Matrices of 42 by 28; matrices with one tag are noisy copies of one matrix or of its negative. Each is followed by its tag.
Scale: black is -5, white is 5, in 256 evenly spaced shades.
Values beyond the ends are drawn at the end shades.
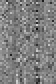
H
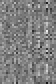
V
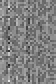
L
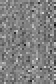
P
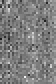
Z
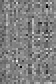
V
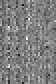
L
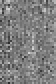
Z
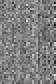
P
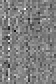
L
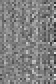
P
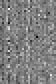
L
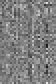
V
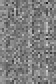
V
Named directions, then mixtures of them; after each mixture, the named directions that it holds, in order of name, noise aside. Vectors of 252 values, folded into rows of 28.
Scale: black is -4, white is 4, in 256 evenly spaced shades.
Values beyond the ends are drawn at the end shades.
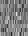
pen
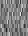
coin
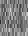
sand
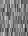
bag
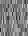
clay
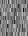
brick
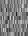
clay, pen, sand.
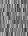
bag, brick.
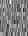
bag, brick.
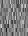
brick, coin.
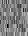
brick, sand.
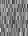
brick, clay, coin.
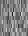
clay, coin.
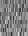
pen, sand.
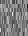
brick, clay.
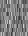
bag, brick, sand.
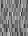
coin.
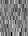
clay, pen.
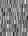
brick, clay.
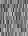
clay, sand.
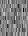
brick.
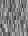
coin.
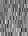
clay, pen, sand.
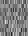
clay, pen.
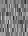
bag, pen, sand.
